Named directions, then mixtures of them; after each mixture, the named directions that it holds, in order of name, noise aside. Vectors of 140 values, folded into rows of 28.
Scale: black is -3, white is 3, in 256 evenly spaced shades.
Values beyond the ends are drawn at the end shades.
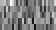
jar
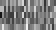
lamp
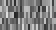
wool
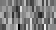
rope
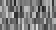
wool.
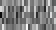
lamp, wool.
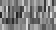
lamp, wool.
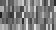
jar, lamp.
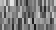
jar.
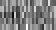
lamp, rope.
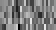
rope.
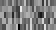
rope.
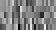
jar, rope.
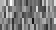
jar, wool.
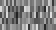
lamp, wool.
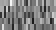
jar, lamp.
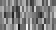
lamp, rope.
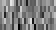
jar, rope.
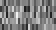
lamp, wool.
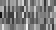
lamp.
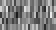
lamp, wool.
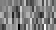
rope.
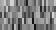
jar.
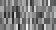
lamp, rope.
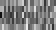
lamp.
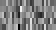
rope.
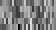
rope, wool.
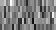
jar.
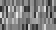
lamp, wool.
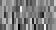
jar, rope.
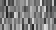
jar, wool.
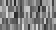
wool.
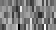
rope.
